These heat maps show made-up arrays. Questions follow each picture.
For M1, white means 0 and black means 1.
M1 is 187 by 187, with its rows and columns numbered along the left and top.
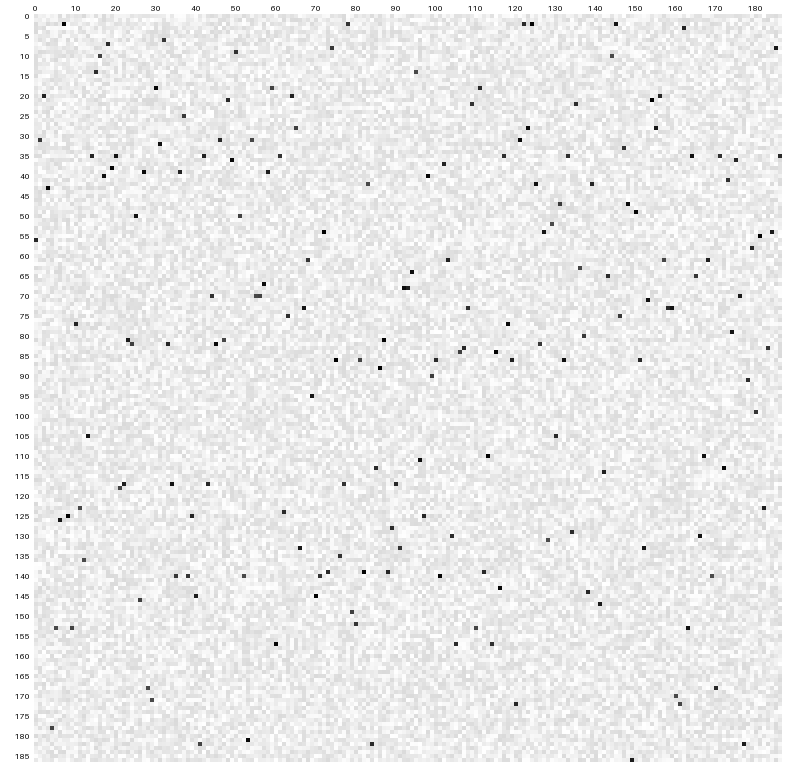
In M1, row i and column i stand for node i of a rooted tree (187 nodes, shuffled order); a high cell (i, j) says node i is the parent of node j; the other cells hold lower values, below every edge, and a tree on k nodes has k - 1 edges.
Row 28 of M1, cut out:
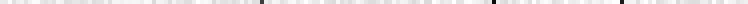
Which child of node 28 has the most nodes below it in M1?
123
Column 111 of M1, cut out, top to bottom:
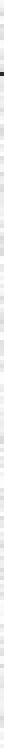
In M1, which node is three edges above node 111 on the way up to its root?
2
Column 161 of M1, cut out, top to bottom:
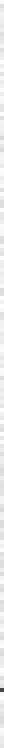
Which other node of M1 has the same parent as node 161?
120
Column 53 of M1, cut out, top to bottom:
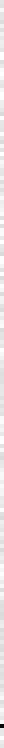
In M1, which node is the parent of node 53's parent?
55
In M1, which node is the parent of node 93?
68
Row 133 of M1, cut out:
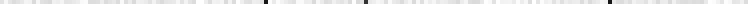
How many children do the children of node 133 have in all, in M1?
2
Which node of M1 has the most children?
35
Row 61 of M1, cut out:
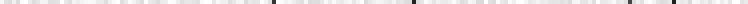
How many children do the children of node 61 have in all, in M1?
7
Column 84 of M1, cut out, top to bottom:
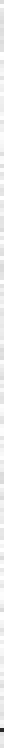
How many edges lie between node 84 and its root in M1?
7
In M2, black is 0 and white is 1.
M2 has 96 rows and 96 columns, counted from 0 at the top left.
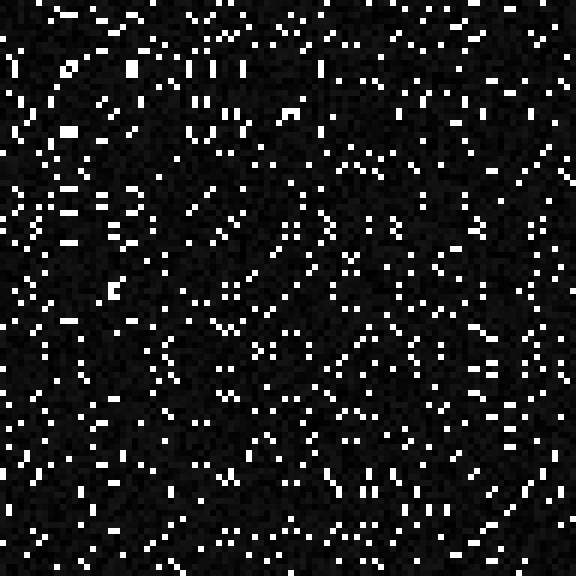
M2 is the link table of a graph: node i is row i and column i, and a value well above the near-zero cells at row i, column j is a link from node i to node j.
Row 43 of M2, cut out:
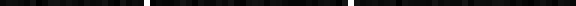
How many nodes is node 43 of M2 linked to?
2
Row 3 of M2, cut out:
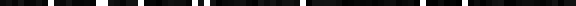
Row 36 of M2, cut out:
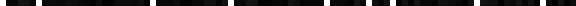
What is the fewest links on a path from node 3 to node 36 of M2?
3
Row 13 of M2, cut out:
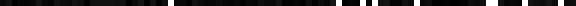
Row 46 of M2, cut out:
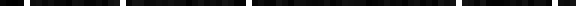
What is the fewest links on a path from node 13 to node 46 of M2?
6
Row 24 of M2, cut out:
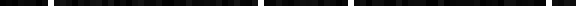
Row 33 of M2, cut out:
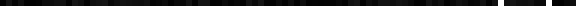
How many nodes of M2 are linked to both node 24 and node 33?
1
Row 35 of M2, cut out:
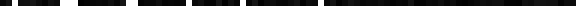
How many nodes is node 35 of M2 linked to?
9
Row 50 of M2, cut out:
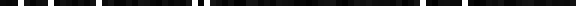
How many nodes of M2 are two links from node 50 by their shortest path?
4
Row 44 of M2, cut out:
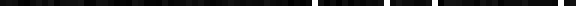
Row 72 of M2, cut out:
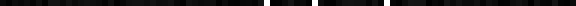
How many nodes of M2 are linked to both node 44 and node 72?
2
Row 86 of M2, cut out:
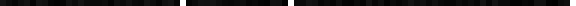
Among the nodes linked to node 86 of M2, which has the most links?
node 48
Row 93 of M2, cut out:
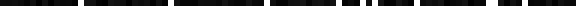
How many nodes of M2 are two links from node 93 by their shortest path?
3
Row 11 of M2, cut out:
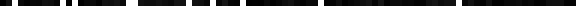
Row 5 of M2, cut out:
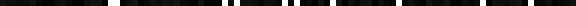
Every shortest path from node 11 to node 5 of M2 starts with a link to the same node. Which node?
node 2
